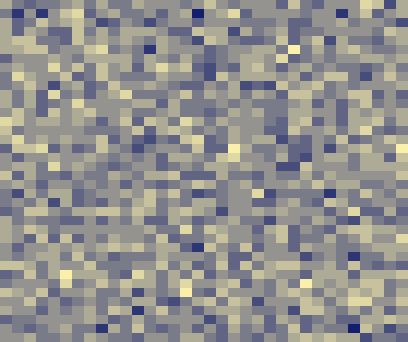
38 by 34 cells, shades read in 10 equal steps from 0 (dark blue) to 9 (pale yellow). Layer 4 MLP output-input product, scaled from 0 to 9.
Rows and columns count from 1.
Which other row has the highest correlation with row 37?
25
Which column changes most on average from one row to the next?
17
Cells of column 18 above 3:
26
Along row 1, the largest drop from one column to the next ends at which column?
33
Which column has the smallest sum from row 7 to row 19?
18
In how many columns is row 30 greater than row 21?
18
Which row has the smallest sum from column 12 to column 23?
10
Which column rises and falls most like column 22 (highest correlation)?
5
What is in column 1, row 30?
7
